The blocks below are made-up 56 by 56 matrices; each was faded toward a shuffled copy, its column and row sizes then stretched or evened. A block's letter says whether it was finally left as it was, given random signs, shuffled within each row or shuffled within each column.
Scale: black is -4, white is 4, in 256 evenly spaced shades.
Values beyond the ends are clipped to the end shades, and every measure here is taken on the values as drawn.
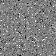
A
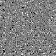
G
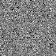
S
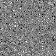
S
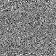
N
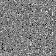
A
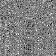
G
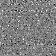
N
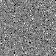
A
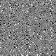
G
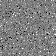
N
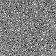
N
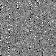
A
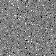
A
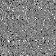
G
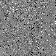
A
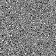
A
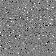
N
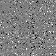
G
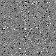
S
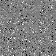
S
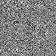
S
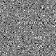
G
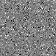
S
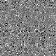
G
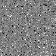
G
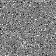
N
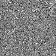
N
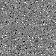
N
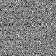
G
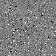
A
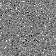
N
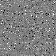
G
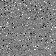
N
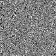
A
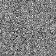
S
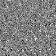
S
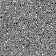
A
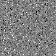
A
